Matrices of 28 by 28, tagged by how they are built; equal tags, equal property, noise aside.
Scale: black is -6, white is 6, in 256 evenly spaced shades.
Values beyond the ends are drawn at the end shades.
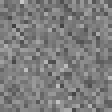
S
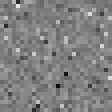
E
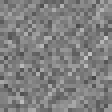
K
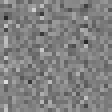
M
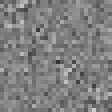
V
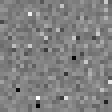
E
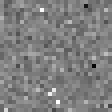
E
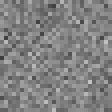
K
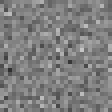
M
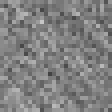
S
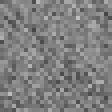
S
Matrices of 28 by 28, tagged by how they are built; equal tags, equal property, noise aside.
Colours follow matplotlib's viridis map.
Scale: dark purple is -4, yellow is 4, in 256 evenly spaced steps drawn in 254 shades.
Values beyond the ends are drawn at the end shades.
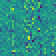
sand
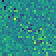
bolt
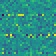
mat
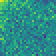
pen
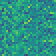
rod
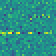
mat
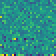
mat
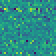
mat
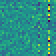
sand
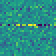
mat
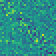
bolt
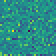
mat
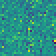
sand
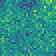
pen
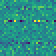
mat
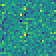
sand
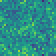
pen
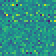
mat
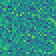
rod
